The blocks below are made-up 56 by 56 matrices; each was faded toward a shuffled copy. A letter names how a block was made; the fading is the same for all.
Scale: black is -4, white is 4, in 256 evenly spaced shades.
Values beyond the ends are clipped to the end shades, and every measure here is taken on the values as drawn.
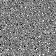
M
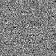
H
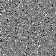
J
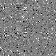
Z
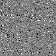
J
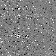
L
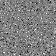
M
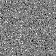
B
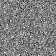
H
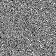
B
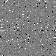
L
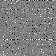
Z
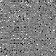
Z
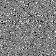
M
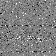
M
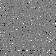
L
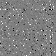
L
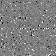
L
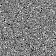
B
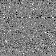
M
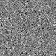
H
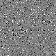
Z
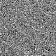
H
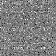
J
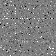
L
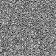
H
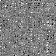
J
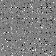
L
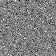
B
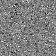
M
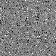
J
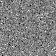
B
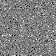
M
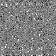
J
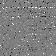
L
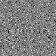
J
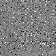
Z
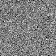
H
